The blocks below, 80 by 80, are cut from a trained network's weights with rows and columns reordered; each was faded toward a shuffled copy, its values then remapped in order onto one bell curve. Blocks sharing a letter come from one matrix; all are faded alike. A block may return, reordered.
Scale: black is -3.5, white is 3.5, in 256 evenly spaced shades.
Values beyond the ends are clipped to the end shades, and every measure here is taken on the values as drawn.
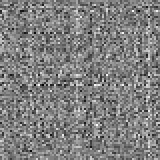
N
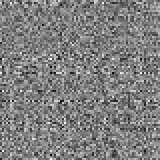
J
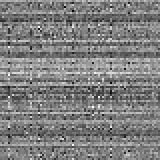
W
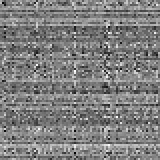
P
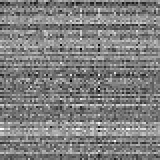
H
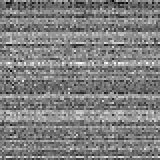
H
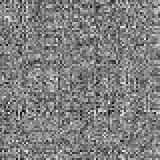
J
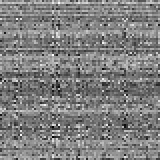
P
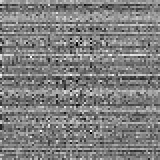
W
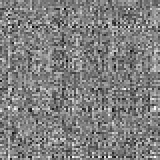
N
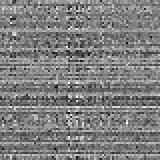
W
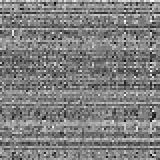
W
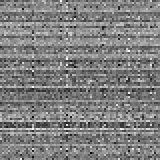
W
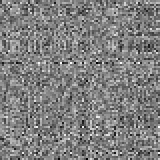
J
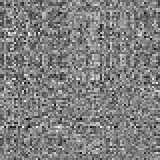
J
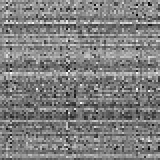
W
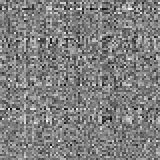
N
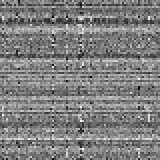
W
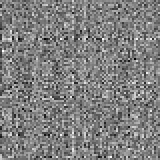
N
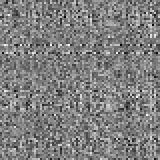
N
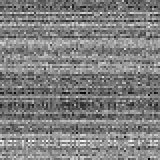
H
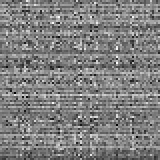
P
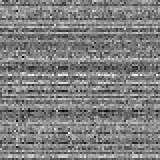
H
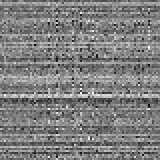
W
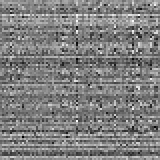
W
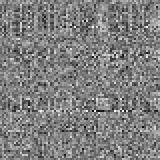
J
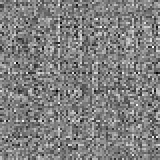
N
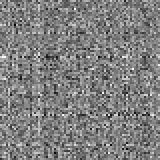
N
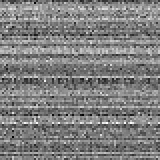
H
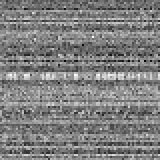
H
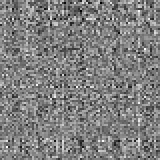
N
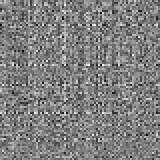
N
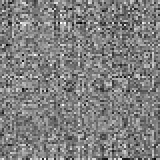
N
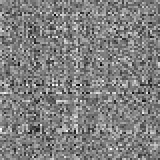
N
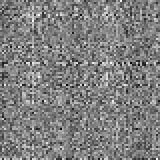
N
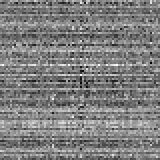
H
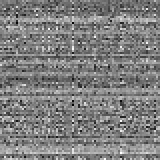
P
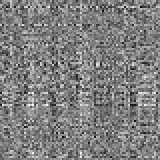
N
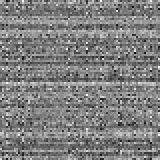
P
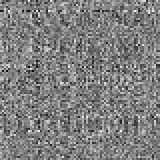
J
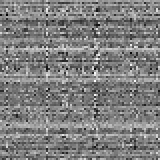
P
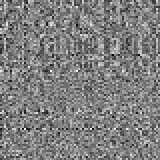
J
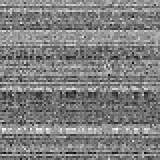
H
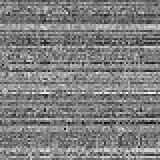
H
